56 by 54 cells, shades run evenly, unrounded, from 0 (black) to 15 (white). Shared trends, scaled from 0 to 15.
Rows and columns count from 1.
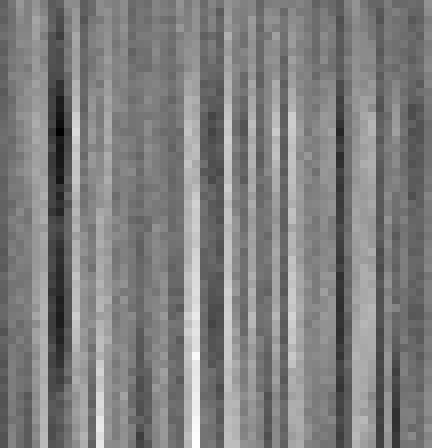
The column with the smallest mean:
8
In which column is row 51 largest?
25
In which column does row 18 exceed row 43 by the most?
50
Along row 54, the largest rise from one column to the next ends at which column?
13
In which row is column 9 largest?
1
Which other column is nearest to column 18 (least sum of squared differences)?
44
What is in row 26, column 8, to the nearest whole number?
3
